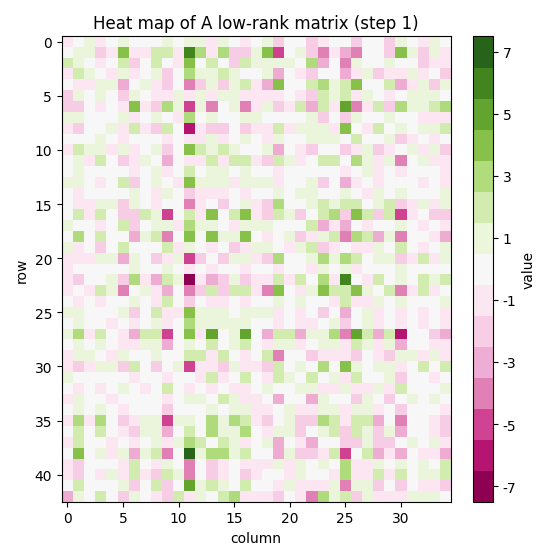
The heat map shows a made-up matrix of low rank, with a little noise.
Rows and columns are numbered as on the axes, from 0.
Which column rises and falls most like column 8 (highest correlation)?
11
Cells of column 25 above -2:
27
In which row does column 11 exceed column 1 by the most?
1
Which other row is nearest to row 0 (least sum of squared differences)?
29
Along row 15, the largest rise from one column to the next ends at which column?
19
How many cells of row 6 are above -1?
18
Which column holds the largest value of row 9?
26
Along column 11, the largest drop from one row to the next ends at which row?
39
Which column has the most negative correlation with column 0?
10
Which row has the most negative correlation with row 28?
32
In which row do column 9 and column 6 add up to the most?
6
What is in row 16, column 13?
4
